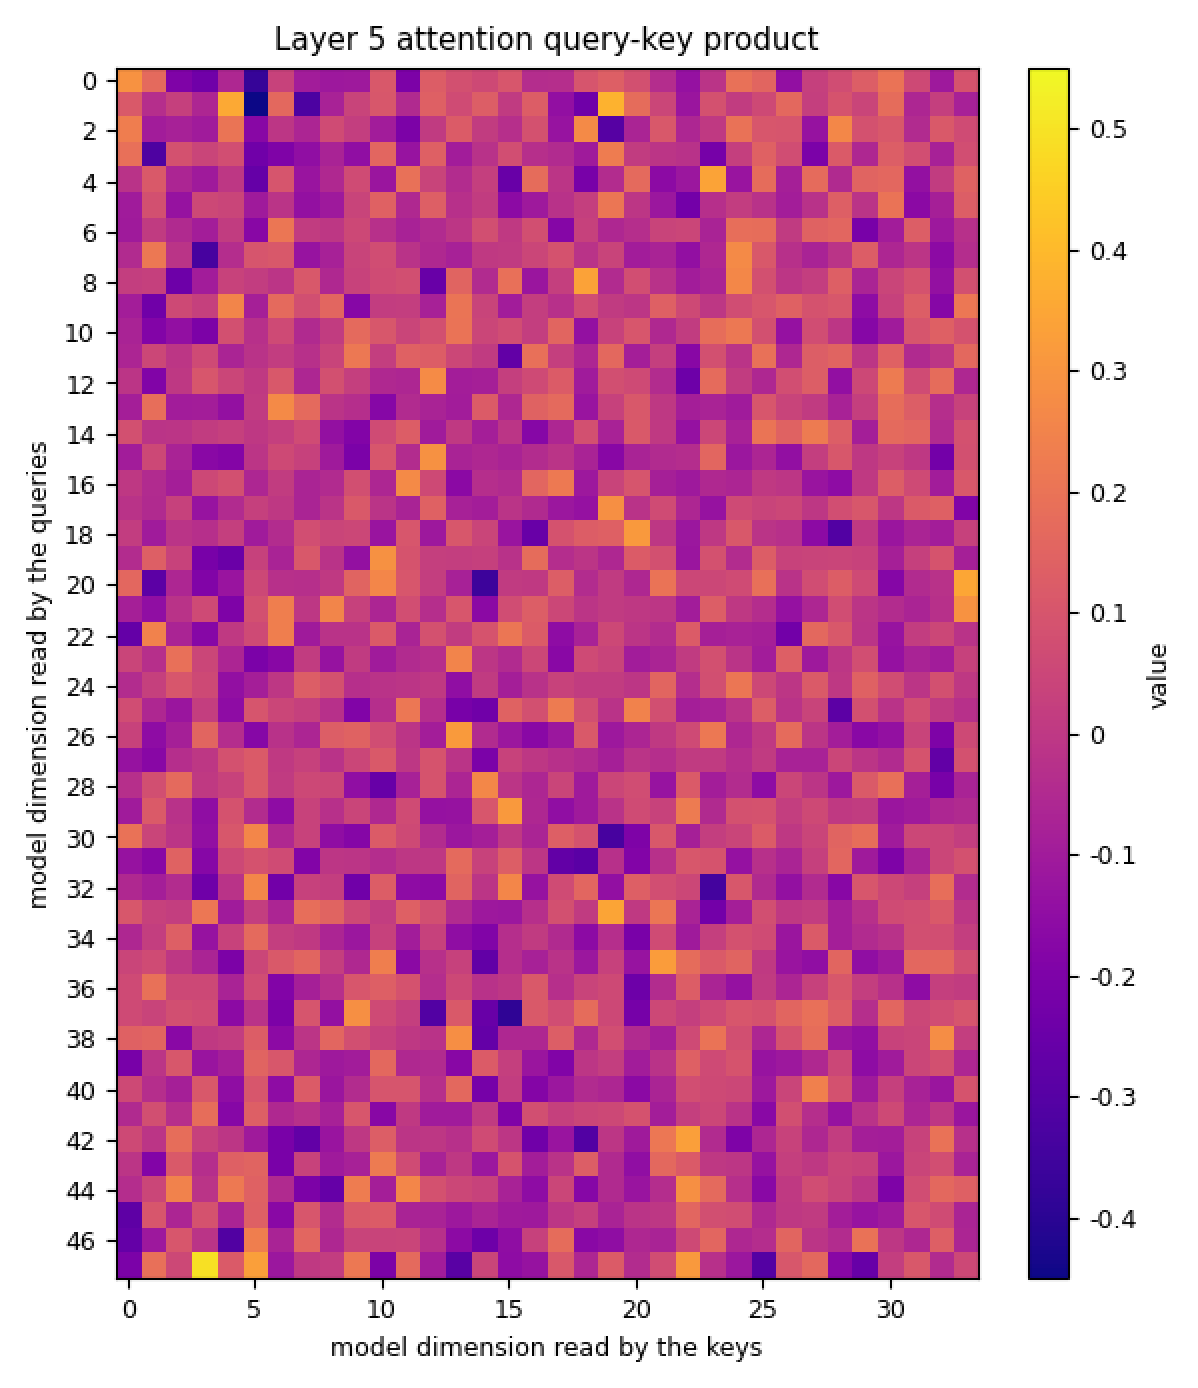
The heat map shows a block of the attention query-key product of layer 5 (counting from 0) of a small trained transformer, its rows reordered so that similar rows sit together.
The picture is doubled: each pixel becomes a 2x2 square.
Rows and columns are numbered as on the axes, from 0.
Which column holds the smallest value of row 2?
19
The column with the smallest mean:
14
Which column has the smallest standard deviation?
31
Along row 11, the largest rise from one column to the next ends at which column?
16
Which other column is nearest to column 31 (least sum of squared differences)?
21
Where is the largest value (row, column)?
47, 3
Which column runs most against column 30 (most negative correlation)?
22
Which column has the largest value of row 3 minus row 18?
28
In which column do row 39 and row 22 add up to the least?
0
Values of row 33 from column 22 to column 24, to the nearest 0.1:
-0.1 -0.2 -0.1
